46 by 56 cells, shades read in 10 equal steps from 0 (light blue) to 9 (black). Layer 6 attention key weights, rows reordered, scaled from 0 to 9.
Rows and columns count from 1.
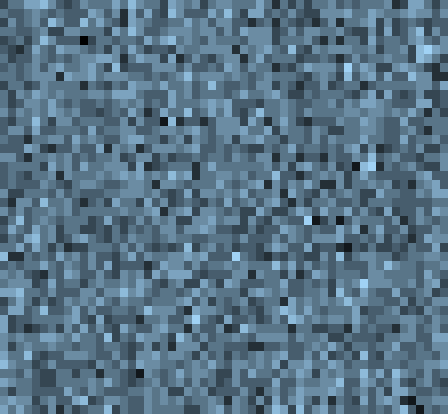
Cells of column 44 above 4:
20
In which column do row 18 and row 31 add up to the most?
38
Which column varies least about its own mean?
28
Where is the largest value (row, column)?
5, 11
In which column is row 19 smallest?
47
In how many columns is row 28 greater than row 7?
31
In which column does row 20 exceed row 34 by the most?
44
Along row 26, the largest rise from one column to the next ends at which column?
46
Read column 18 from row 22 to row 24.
3 6 4
